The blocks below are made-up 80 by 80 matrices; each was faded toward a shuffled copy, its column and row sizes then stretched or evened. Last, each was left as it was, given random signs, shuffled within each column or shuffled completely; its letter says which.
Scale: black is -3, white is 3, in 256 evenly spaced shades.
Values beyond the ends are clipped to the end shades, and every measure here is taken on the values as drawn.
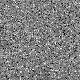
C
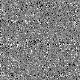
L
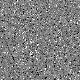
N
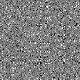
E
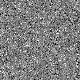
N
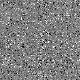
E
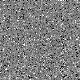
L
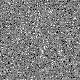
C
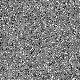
C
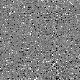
E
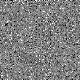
E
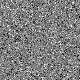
C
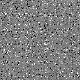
E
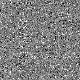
L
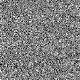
E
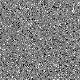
E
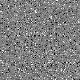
E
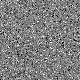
C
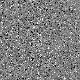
N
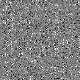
E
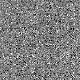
E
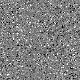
L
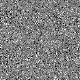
L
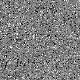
L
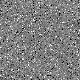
N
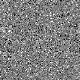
E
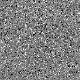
L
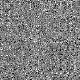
E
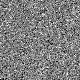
C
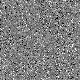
N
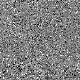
L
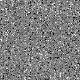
L
